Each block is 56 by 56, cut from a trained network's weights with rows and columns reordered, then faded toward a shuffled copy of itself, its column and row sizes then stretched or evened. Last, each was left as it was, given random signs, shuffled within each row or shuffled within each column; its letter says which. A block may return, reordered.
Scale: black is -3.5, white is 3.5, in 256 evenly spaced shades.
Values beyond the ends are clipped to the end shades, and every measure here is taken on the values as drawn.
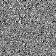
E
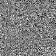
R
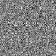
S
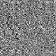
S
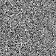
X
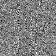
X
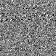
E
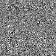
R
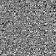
S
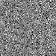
X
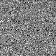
E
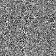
R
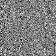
R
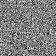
E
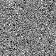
X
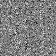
X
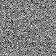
X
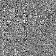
R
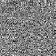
S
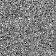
X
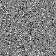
X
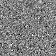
E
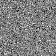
E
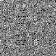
S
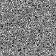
X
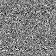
E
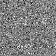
E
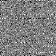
S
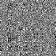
S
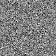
X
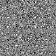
R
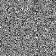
R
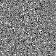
X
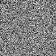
R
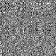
S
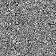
R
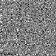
S
